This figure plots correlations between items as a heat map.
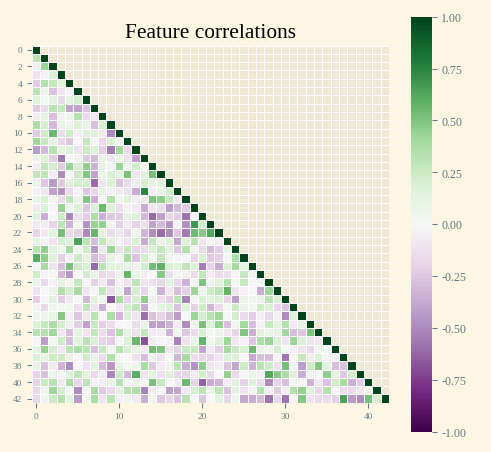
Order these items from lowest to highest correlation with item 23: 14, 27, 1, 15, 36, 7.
7, 27, 1, 15, 14, 36
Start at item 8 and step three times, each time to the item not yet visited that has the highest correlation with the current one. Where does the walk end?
22
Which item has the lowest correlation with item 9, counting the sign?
30
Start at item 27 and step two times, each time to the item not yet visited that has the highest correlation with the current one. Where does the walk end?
15
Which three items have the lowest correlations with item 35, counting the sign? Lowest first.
13, 17, 1
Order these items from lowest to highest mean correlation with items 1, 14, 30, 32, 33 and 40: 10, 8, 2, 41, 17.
17, 8, 41, 10, 2
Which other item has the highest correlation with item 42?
37
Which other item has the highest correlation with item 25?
0
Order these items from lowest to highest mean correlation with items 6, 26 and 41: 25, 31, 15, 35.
25, 35, 31, 15
